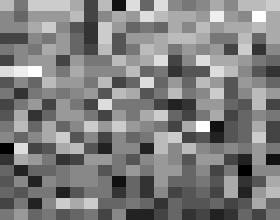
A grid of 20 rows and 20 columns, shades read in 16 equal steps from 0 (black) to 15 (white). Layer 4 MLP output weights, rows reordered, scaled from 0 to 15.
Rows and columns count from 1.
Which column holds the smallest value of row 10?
13
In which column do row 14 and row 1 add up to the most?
12
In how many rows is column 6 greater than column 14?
13
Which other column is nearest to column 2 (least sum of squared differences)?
6
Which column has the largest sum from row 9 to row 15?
19
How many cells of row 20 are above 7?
2
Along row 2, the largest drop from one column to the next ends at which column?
7
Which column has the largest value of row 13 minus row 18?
5
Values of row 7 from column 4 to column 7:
9 7 10 8
